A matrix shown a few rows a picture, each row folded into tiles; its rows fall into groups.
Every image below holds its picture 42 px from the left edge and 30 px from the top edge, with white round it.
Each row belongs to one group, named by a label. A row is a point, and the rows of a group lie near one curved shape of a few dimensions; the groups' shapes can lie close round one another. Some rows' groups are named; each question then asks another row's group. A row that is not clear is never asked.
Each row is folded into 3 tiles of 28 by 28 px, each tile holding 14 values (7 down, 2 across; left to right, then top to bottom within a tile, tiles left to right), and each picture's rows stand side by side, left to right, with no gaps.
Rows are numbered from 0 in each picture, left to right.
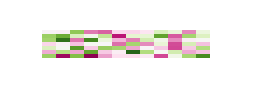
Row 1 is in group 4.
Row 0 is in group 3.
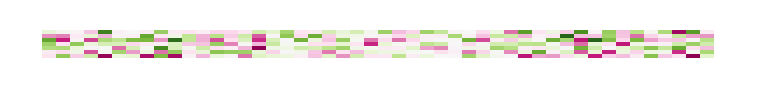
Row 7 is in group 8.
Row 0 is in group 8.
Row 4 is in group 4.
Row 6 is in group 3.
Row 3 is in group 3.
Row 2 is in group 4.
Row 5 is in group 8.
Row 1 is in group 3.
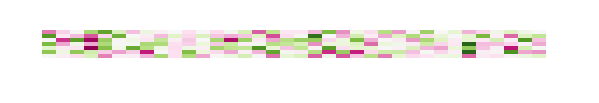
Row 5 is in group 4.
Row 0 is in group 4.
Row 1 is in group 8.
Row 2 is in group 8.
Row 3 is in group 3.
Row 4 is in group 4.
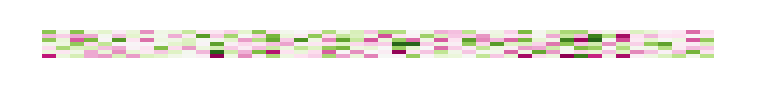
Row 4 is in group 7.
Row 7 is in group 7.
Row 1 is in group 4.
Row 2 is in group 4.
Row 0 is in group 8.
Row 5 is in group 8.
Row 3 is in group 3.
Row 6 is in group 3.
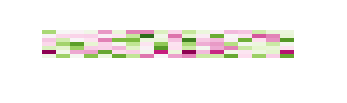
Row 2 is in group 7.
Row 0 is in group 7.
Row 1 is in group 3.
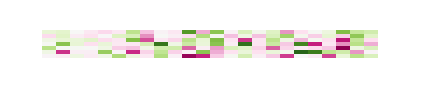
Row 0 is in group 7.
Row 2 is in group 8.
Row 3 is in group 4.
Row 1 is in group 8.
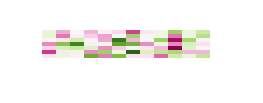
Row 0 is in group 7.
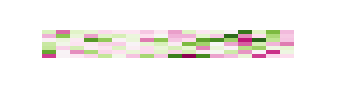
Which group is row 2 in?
3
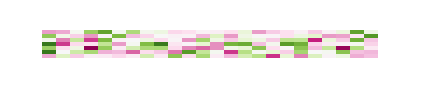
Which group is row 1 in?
7
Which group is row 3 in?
4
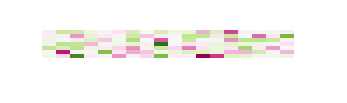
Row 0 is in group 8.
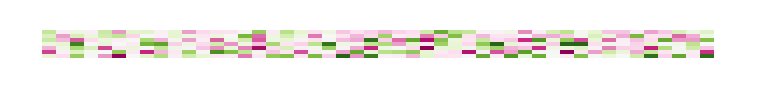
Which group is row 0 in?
8
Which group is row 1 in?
7
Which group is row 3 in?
7
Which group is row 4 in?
4
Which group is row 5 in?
7
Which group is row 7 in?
7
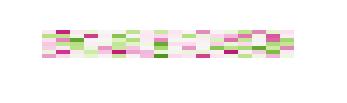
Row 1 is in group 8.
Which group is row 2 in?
8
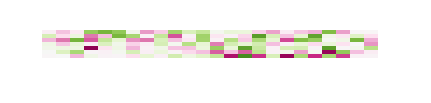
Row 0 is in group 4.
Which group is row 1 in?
4
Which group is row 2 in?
3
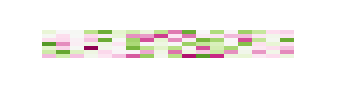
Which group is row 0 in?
4
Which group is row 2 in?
8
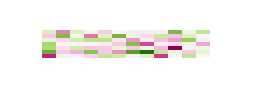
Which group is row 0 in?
4
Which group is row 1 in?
4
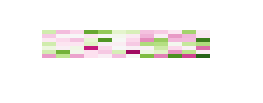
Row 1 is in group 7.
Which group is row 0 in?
4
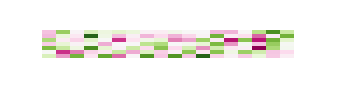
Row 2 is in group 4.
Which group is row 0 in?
3
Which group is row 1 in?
7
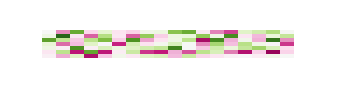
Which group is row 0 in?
3
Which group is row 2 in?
3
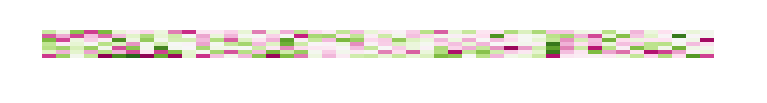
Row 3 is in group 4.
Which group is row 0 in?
8
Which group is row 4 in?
7
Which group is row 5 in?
4
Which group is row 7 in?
3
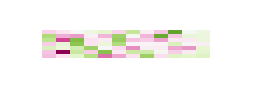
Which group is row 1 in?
4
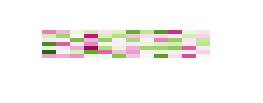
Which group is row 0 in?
4
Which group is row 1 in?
8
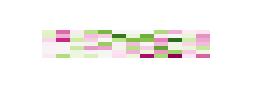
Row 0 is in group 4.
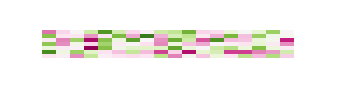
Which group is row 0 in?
4
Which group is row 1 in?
3
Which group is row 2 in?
3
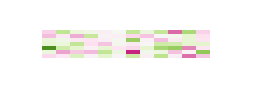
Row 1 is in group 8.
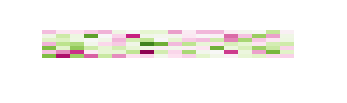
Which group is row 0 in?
3
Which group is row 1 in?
7
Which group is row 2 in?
8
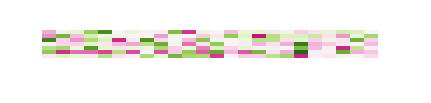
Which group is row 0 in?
3
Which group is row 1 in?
7
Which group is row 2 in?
4
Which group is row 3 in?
4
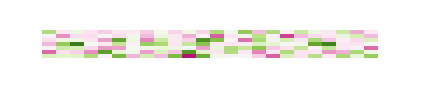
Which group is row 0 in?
7
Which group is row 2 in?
8
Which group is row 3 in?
7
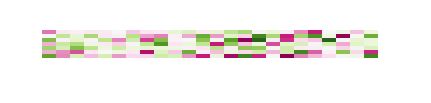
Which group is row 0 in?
3
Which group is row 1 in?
8
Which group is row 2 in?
3
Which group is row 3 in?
4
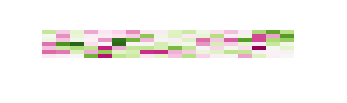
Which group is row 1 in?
3
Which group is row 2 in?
4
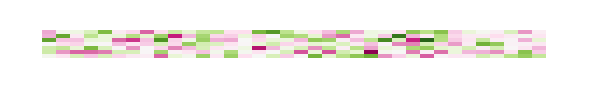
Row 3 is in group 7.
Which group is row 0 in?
3
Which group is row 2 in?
4
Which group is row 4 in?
3
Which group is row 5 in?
7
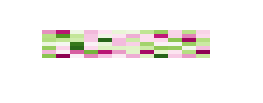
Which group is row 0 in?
3
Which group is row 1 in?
8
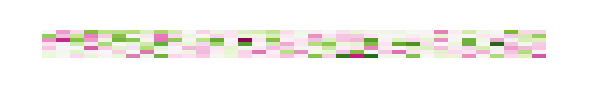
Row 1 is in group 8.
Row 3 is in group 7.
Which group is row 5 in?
8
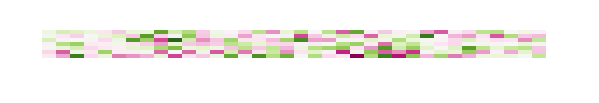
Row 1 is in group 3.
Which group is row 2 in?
7
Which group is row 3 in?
8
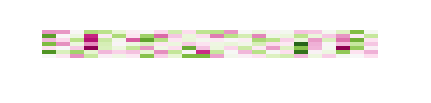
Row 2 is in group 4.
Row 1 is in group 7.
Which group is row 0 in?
4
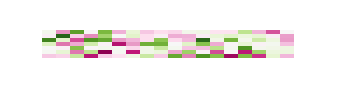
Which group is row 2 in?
3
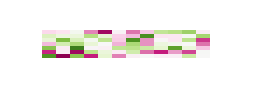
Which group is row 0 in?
3
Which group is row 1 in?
3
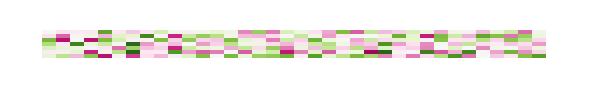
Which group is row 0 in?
8
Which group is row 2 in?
7
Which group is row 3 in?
7
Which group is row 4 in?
4
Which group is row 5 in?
4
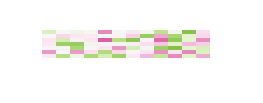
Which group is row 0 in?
7
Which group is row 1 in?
3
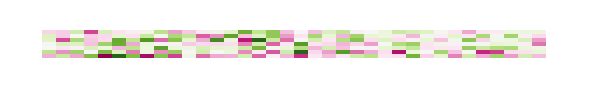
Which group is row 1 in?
3
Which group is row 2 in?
3
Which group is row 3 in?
4
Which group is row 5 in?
3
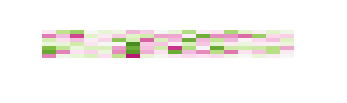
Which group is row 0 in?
8
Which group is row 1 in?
4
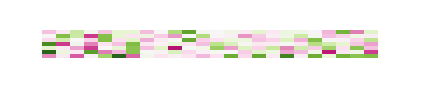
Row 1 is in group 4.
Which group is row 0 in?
4
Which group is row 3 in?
7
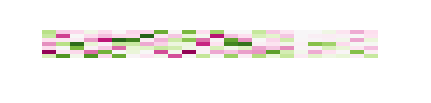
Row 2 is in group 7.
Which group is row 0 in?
7
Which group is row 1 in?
3
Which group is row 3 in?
7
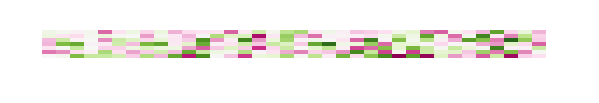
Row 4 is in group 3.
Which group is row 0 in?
7
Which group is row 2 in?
4
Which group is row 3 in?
7
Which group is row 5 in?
3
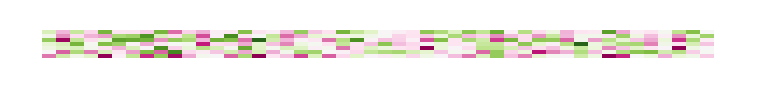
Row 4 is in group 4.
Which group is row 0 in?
8
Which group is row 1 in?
3
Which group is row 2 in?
3
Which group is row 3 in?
4
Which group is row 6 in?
8
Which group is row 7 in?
4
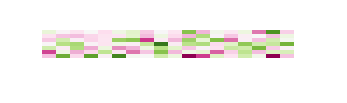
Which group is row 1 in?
8
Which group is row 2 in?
8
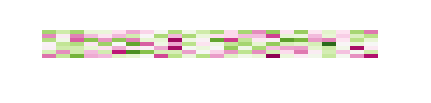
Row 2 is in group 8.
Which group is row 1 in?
4
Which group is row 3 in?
8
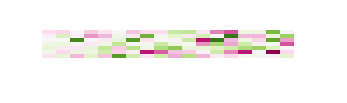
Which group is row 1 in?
3
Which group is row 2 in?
3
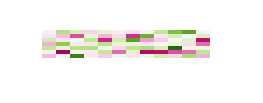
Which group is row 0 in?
8
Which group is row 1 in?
3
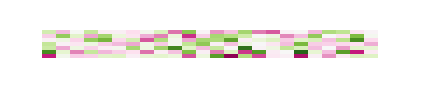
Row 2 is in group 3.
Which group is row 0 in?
4
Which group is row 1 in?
8
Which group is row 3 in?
4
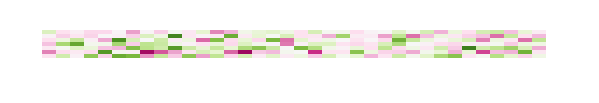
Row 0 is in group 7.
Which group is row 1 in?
3
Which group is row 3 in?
8
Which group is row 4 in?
7
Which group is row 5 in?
8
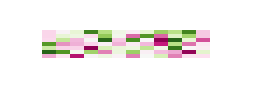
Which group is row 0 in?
4
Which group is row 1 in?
3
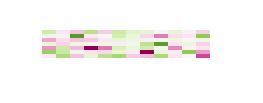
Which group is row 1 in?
8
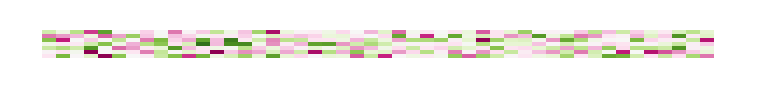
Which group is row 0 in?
8
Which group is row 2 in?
7
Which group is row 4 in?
4
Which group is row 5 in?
4
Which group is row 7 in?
3
